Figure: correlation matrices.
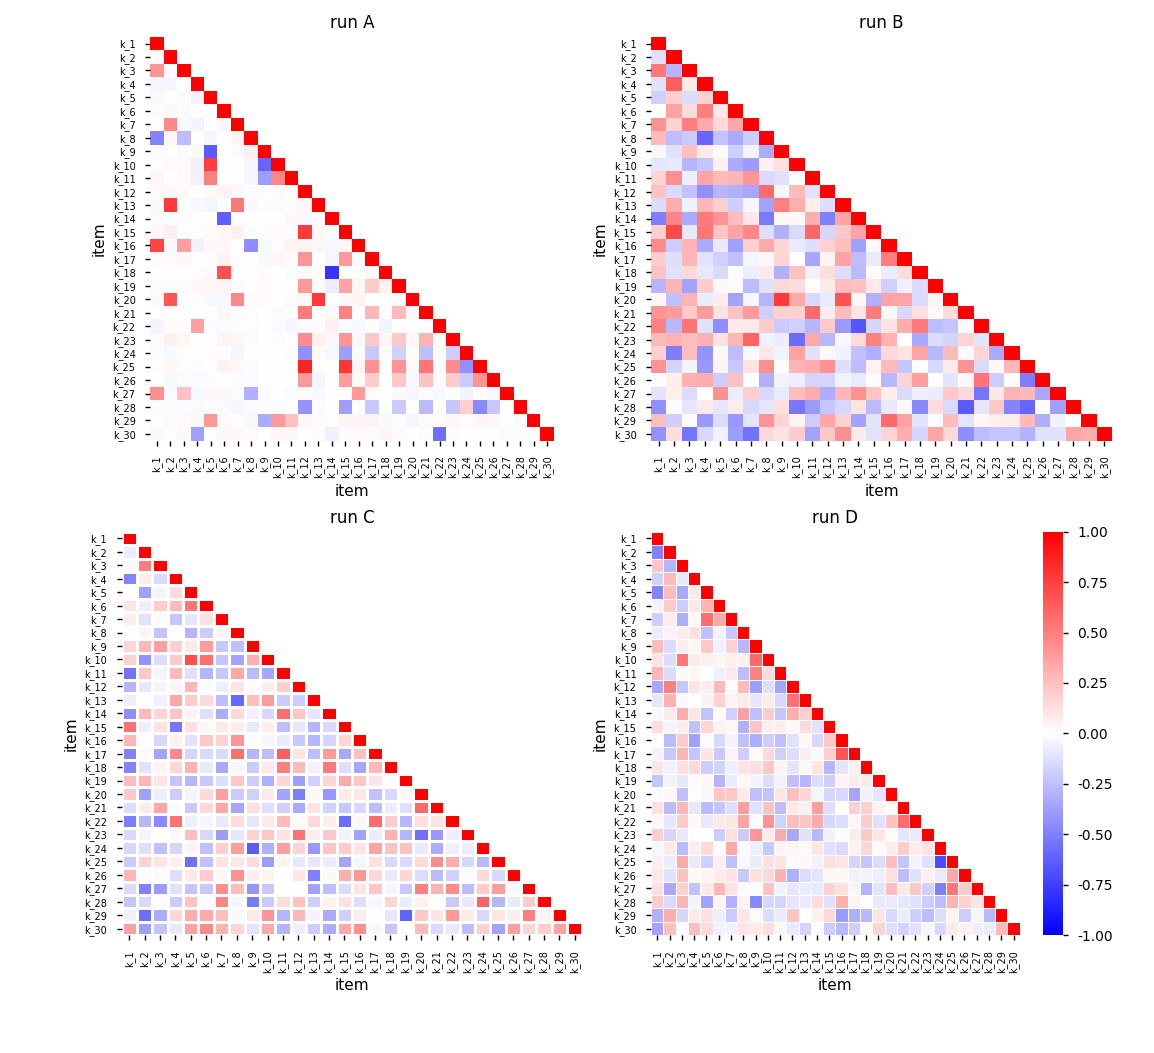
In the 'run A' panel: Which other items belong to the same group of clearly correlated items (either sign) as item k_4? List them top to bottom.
k_22, k_30
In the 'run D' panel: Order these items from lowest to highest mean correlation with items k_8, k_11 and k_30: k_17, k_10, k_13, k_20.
k_17, k_13, k_20, k_10
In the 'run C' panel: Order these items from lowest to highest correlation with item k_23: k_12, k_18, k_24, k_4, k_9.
k_24, k_4, k_9, k_18, k_12
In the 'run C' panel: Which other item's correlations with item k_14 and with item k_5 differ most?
k_10
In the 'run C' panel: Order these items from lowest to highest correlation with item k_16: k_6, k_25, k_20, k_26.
k_25, k_20, k_6, k_26
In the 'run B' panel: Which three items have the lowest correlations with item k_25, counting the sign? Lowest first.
k_28, k_26, k_4
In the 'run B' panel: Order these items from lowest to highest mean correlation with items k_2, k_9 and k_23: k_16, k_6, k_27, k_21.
k_27, k_16, k_6, k_21
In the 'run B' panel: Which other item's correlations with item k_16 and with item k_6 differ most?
k_29
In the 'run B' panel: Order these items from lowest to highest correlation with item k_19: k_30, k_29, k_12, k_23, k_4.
k_23, k_29, k_12, k_4, k_30
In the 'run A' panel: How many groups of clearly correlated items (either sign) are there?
6
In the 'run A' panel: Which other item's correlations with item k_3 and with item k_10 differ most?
k_5
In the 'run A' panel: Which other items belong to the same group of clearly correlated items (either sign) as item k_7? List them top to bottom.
k_2, k_13, k_20
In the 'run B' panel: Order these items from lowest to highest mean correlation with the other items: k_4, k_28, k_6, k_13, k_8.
k_28, k_8, k_6, k_4, k_13
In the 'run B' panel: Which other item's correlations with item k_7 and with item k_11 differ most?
k_3
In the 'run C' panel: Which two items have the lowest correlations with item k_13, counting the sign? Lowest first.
k_8, k_26
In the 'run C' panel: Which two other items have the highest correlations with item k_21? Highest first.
k_20, k_25
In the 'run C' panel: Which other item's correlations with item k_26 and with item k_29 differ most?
k_19
